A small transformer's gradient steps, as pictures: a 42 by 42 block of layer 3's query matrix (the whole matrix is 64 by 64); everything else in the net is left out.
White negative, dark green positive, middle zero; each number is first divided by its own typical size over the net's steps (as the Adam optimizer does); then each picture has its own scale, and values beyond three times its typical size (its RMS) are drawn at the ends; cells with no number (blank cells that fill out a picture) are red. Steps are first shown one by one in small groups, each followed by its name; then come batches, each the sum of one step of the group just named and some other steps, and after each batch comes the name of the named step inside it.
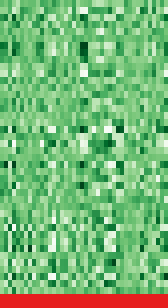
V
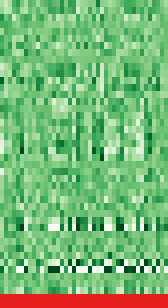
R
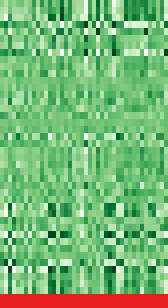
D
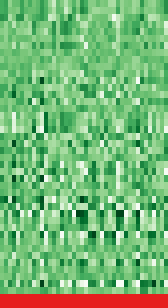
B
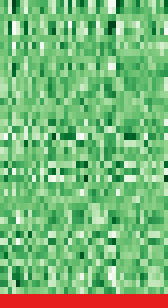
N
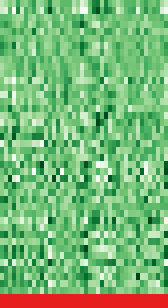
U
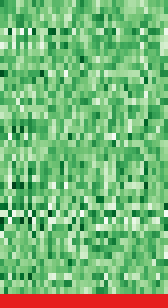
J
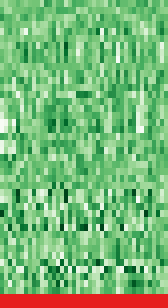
R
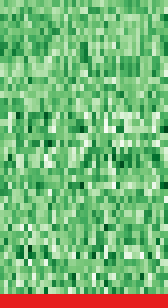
V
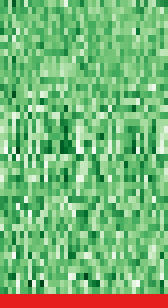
B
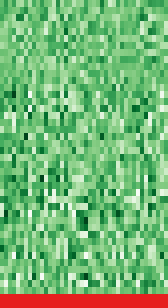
B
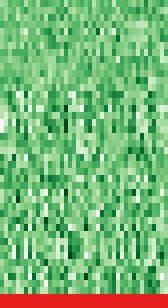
D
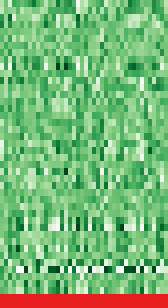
R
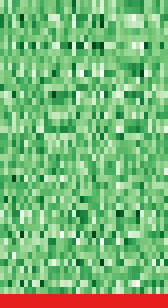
B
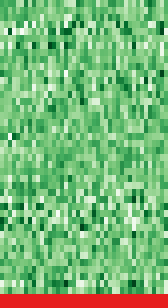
J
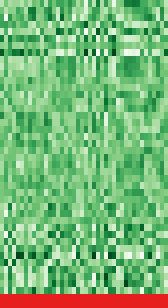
D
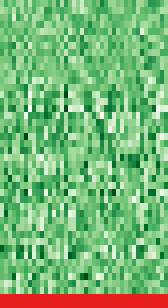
U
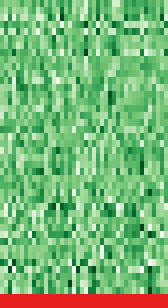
D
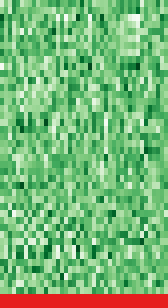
J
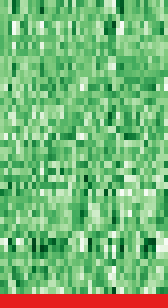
N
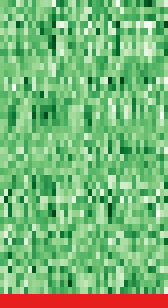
D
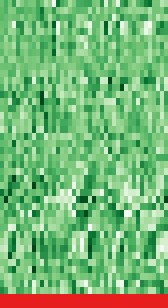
B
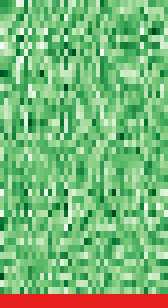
J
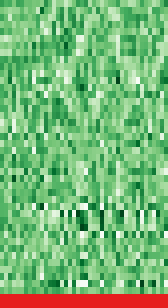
B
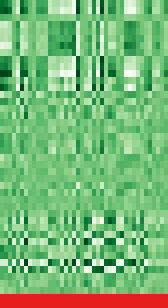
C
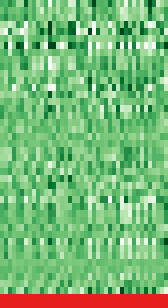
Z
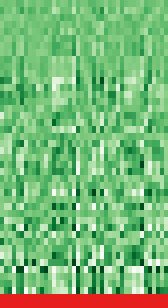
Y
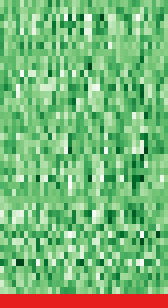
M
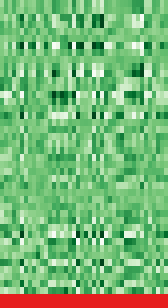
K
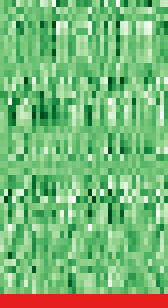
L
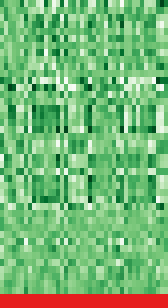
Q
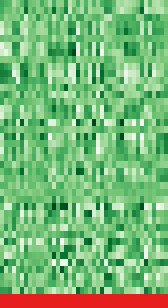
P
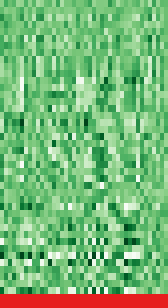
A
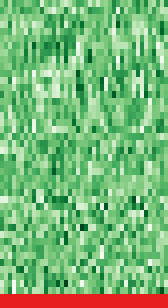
Y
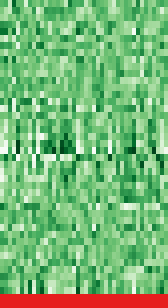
Y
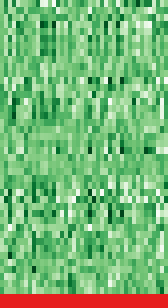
L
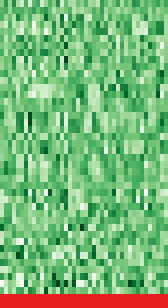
M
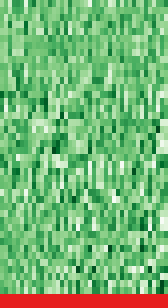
Y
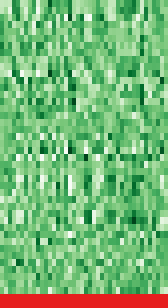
M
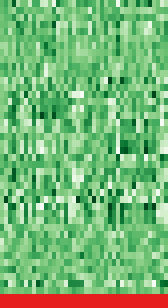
L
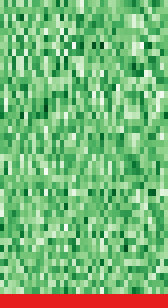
K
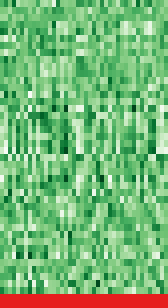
L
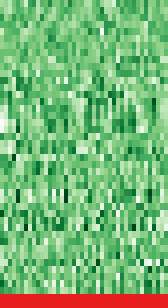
Y
